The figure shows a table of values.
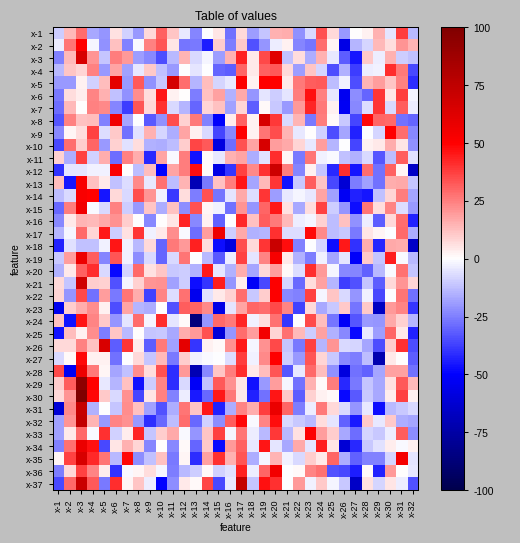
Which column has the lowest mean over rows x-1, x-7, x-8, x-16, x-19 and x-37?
x-27
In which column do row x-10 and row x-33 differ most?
x-15
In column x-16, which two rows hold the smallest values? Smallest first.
x-18, x-12
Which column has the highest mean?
x-3
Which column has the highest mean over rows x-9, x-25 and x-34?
x-19
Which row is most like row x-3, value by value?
x-32
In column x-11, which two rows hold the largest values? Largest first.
x-5, x-8
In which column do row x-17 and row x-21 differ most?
x-14
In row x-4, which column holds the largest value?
x-30
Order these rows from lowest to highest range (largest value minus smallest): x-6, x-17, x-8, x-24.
x-17, x-6, x-8, x-24
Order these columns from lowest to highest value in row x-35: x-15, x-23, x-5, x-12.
x-12, x-23, x-5, x-15
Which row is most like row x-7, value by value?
x-6
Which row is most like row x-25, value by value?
x-10
